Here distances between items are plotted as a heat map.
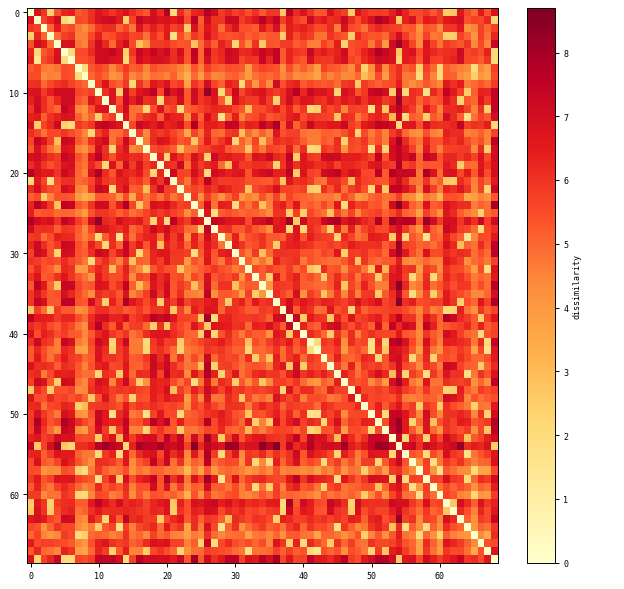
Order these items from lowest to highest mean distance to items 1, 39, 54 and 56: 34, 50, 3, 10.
3, 50, 34, 10
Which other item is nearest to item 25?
27
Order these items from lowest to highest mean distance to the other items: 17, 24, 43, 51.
17, 43, 24, 51
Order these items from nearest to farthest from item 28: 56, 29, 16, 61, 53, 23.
53, 23, 29, 56, 16, 61
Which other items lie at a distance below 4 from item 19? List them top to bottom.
11, 29, 36, 63
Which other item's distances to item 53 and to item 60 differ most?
57
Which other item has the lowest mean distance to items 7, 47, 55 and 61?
37
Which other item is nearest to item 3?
21
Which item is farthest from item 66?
26
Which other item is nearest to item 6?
1
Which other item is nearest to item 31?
9
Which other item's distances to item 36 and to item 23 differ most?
2
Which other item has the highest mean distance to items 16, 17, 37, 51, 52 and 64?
54
